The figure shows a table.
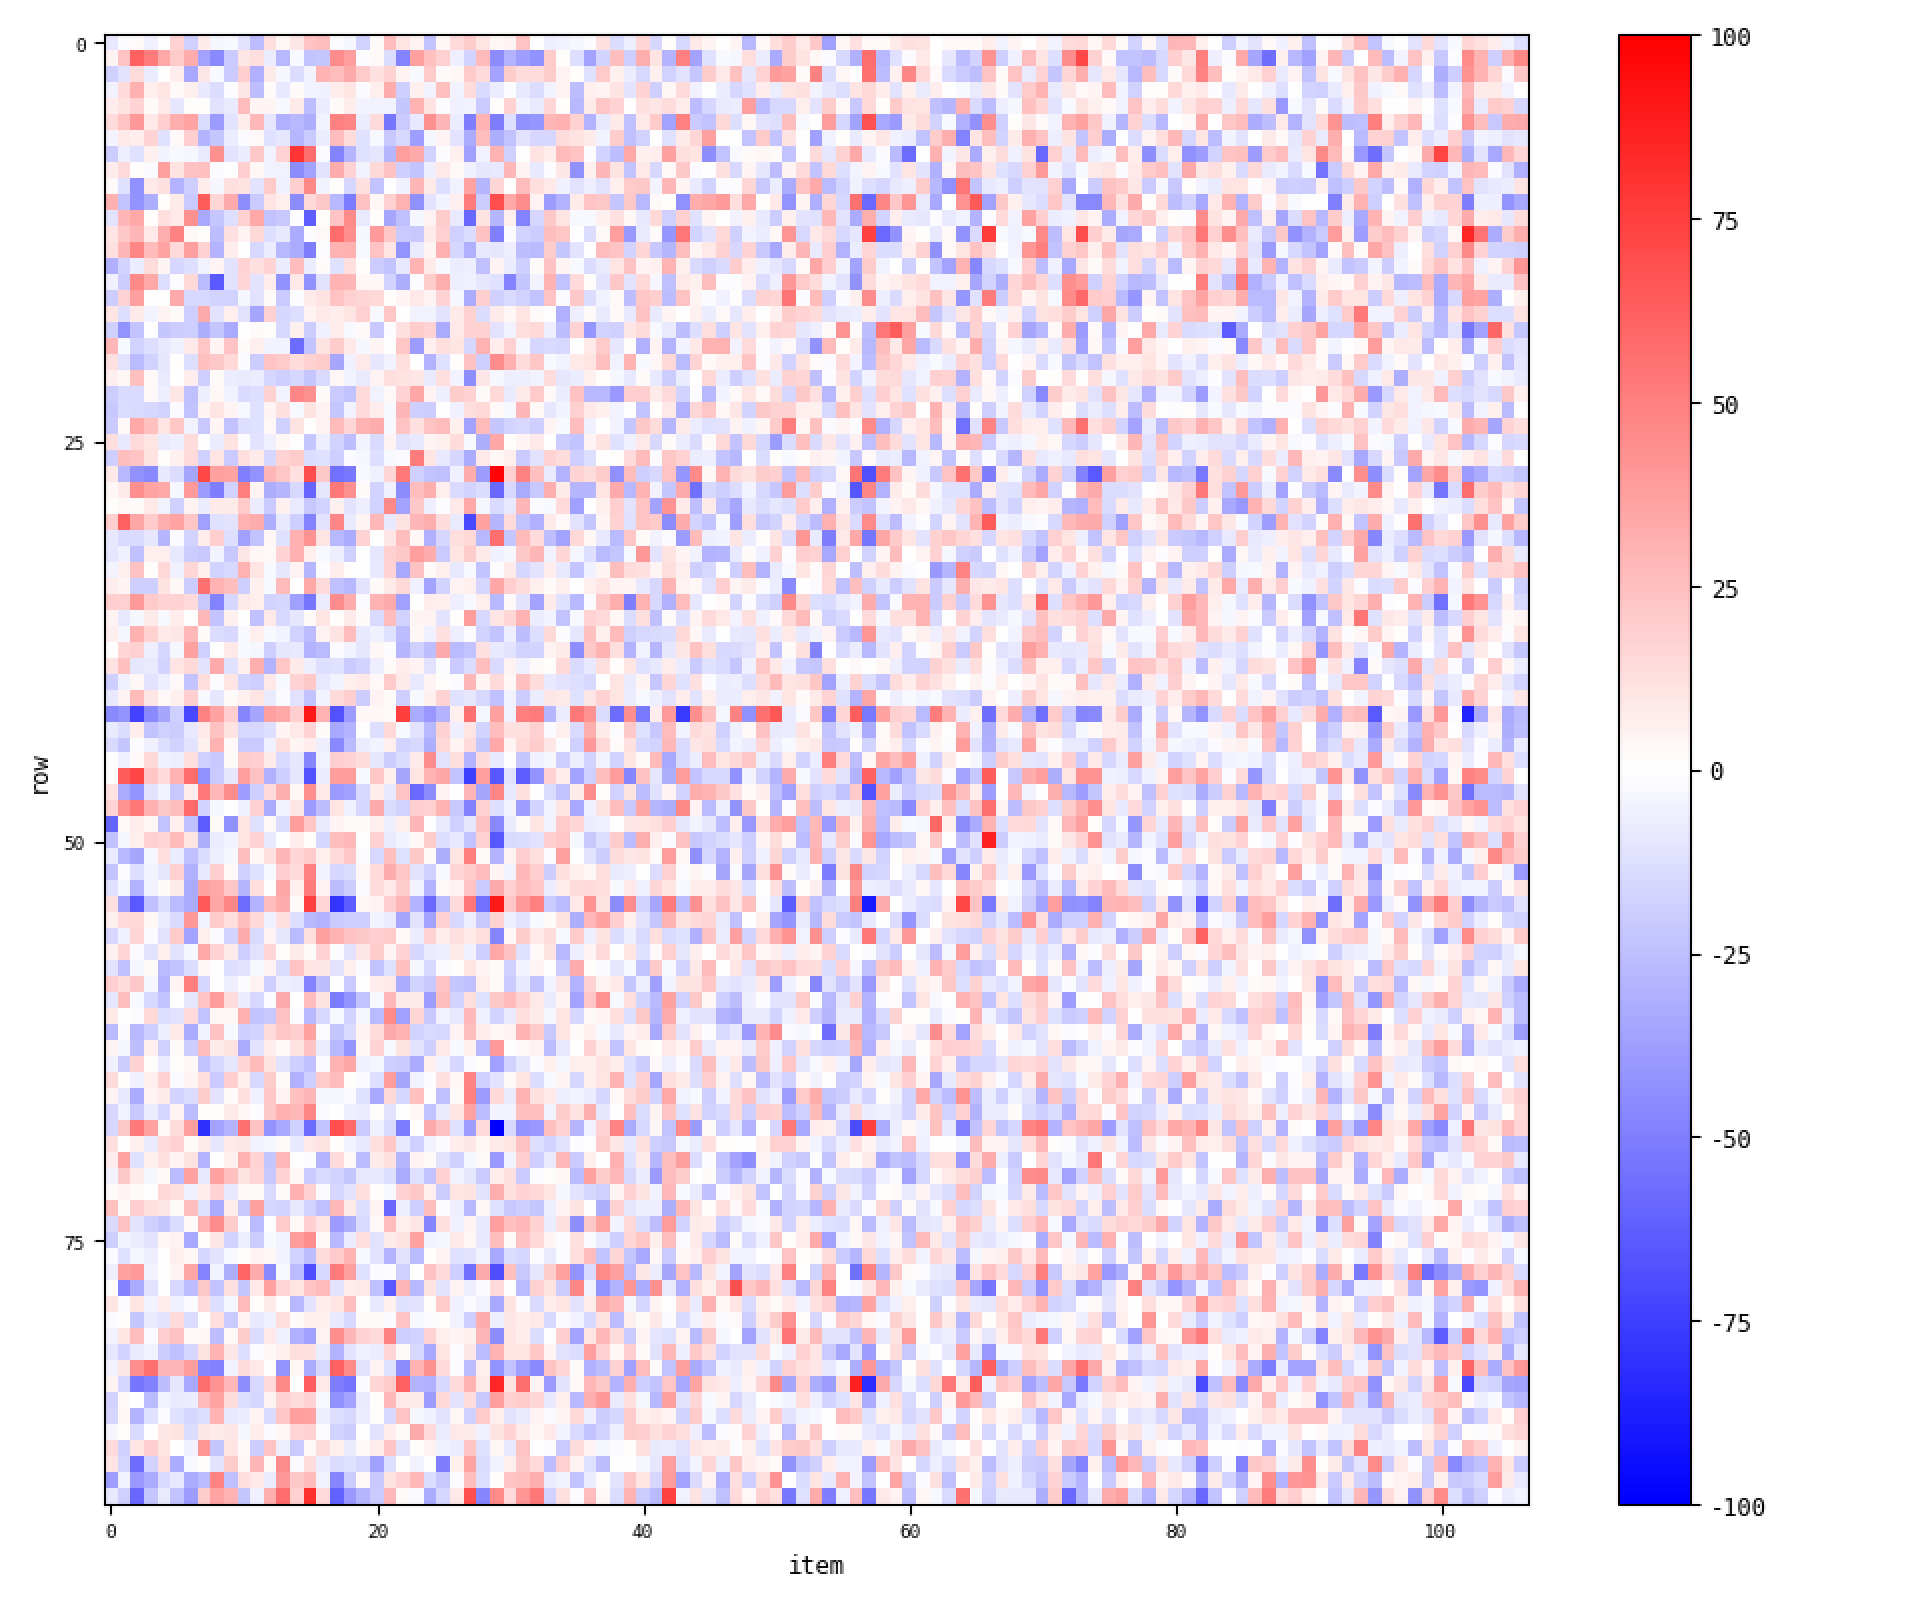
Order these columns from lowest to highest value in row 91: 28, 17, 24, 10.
17, 28, 24, 10
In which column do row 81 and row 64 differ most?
21
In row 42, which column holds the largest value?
15
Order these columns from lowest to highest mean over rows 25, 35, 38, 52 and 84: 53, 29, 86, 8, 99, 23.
53, 23, 99, 8, 86, 29
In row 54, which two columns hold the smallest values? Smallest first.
57, 17
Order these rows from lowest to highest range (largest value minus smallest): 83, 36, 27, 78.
36, 83, 78, 27
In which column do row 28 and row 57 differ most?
29
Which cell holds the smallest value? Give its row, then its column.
68, 29
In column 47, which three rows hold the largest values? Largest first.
78, 42, 56
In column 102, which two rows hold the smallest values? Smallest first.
42, 84
